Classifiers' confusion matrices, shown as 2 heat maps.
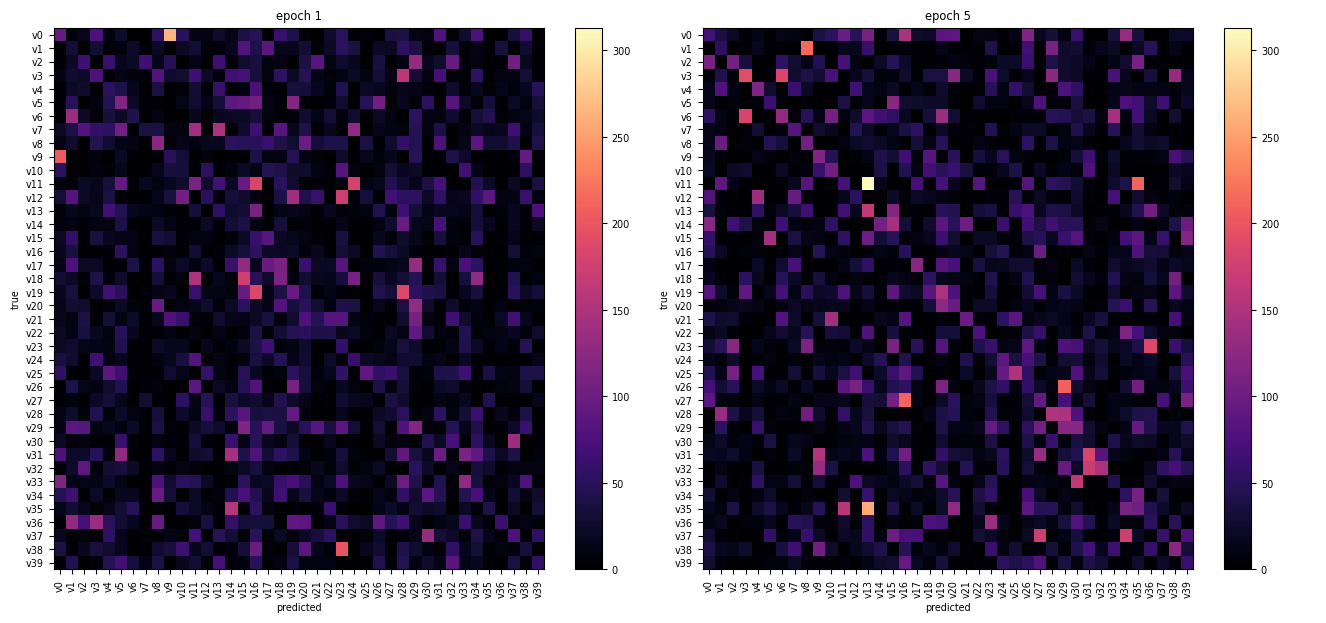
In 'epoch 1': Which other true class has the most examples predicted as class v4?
v25
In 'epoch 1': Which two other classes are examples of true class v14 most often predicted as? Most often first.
v28, v31
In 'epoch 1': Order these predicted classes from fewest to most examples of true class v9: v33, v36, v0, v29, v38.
v36, v33, v29, v38, v0
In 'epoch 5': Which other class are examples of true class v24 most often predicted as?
v26
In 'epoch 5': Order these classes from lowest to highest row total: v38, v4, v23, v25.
v4, v38, v25, v23
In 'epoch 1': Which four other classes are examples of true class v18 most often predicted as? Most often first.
v15, v11, v34, v24
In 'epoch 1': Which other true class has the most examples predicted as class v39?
v13
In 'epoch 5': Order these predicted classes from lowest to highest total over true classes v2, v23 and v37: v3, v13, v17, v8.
v3, v13, v17, v8
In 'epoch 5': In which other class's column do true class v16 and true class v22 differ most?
v34
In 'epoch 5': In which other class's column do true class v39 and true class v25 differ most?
v2
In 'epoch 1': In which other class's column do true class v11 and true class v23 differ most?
v24
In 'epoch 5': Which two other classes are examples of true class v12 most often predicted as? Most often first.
v4, v7
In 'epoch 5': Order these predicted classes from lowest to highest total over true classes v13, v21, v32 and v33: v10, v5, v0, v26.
v5, v0, v26, v10
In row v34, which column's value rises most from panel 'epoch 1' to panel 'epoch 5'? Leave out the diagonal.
v35
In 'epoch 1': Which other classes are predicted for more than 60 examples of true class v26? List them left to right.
v11, v16, v19
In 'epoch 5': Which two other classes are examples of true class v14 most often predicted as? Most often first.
v15, v0
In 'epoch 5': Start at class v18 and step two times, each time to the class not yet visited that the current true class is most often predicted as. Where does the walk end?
v9
